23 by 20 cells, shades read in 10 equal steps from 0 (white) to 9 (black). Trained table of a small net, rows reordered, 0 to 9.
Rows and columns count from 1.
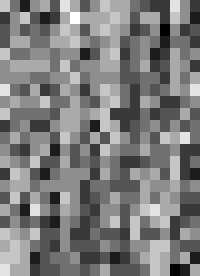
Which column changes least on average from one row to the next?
13
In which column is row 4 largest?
17
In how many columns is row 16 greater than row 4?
7
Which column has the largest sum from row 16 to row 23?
9
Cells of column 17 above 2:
20
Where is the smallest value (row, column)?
2, 8
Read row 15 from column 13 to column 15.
6 3 4
